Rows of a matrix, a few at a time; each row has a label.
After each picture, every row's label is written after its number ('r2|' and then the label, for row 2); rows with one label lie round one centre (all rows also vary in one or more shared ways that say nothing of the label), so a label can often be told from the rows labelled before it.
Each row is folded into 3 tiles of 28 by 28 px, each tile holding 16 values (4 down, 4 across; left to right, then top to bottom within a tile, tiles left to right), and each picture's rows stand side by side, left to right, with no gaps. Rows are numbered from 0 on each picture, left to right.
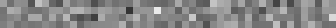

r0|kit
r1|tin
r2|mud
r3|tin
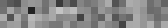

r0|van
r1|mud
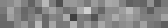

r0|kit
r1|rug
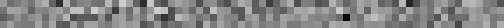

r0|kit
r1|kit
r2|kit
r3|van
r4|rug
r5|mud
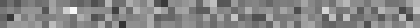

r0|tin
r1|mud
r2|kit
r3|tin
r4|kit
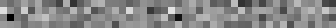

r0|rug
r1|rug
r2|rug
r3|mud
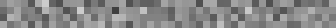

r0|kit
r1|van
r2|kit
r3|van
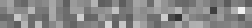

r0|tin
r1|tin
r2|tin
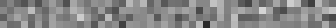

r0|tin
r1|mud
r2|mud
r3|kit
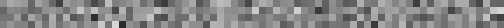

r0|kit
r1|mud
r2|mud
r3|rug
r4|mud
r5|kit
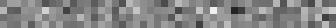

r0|rug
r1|mud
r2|rug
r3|kit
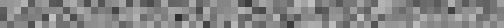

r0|kit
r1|van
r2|mud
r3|mud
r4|mud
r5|van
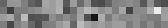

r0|mud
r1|tin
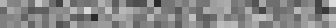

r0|kit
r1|rug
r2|mud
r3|van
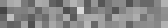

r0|kit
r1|van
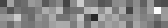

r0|van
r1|tin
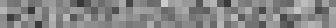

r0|mud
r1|van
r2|kit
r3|mud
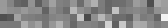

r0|tin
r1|tin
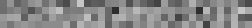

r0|van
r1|van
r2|mud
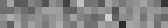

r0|van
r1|mud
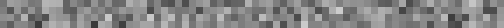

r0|mud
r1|mud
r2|van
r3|kit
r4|rug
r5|mud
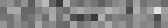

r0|kit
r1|tin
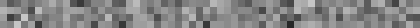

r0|mud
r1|mud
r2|mud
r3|mud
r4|kit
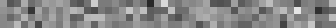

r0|mud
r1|van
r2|rug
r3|rug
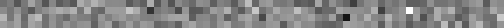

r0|van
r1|rug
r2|van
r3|rug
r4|tin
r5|tin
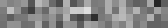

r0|kit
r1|rug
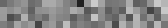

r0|mud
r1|kit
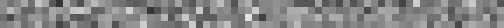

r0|kit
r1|rug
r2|tin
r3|rug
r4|van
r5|mud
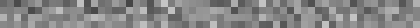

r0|van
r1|van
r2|rug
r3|kit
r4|van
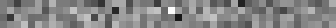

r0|tin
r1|van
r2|rug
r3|van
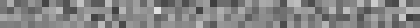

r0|van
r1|mud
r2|van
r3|kit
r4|kit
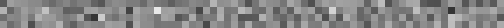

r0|rug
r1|tin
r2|mud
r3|kit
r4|kit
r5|van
